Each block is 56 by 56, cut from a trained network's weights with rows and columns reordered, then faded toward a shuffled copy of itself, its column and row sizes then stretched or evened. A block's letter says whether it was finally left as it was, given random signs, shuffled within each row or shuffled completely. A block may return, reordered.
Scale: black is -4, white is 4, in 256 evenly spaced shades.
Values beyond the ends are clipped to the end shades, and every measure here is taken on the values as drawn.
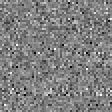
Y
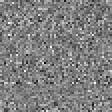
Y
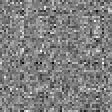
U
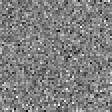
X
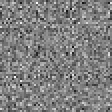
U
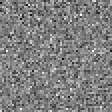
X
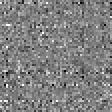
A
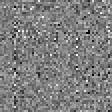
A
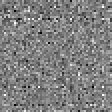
A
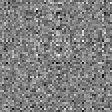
U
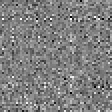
U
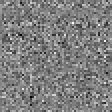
A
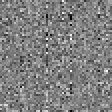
A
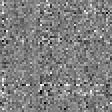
A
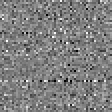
U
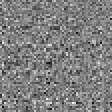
U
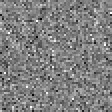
X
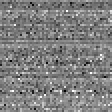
Y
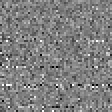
A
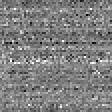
Y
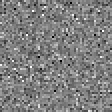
X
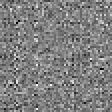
U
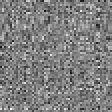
U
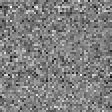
Y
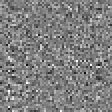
U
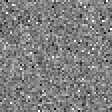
X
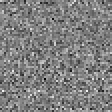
Y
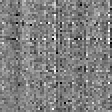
U
